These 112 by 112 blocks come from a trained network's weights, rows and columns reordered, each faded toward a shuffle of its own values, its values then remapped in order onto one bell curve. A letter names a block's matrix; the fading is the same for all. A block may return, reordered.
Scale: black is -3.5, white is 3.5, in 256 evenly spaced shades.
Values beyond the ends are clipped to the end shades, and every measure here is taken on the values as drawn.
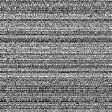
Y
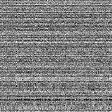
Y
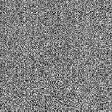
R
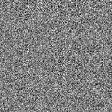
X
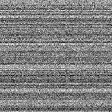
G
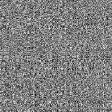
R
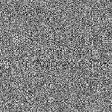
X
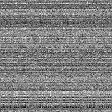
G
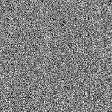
X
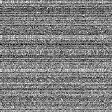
Y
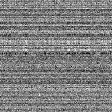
G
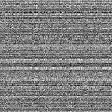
G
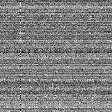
Y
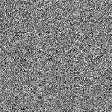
X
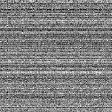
Y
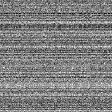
Y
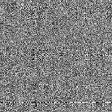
R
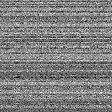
G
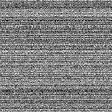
G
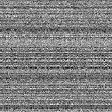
G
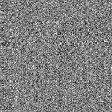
X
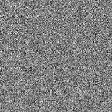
X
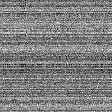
G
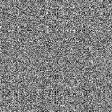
R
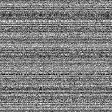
G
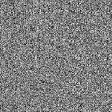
X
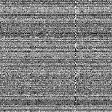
Y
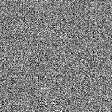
X
